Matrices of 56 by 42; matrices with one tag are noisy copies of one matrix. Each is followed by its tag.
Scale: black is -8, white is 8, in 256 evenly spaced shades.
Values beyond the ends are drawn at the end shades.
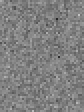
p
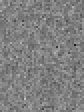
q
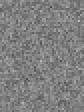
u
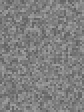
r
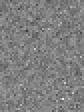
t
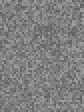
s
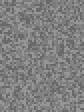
q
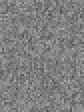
q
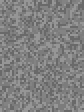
q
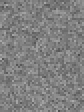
t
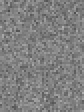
q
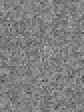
r
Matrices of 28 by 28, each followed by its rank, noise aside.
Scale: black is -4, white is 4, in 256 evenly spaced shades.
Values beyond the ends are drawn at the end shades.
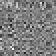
five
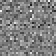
six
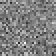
seven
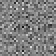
four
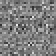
six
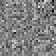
seven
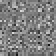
five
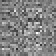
five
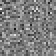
five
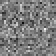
six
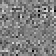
six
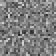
six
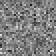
seven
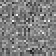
seven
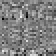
four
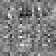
four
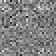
seven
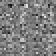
five
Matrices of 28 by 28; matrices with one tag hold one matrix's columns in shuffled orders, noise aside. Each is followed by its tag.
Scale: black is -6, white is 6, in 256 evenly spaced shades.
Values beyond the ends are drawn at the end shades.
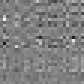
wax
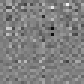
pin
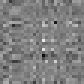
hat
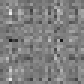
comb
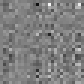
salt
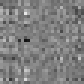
comb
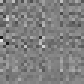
wax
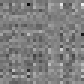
salt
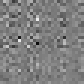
wax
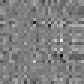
hat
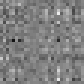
comb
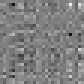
salt
